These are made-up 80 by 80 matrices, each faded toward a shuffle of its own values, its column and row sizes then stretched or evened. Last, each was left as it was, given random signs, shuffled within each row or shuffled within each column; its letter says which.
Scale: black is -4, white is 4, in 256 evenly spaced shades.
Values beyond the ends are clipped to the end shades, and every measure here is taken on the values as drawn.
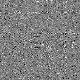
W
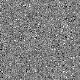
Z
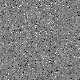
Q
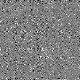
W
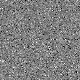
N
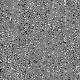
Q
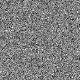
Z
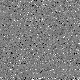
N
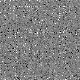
Z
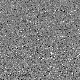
N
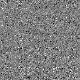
Z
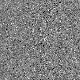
Q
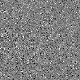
W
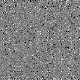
W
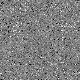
N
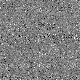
N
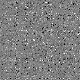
W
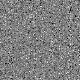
Q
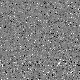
N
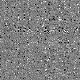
W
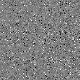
Z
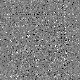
Z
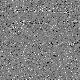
N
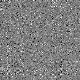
Z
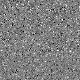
N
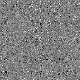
Z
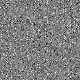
Q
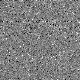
N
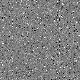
Q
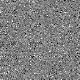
W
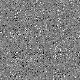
Z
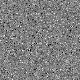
N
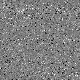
N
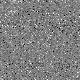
N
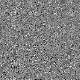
Z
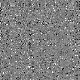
W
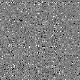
W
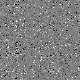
Z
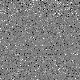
N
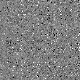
Z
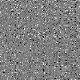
W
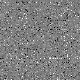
Z
